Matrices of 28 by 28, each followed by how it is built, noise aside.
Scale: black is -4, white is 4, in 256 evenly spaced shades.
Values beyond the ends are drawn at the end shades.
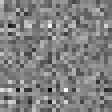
low rank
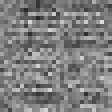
blocks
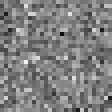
uneven rows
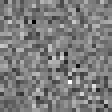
banded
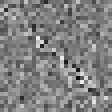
banded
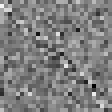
banded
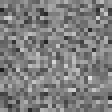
blocks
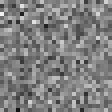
noise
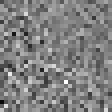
lower triangular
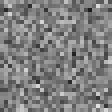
noise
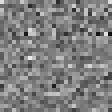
uneven rows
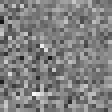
lower triangular
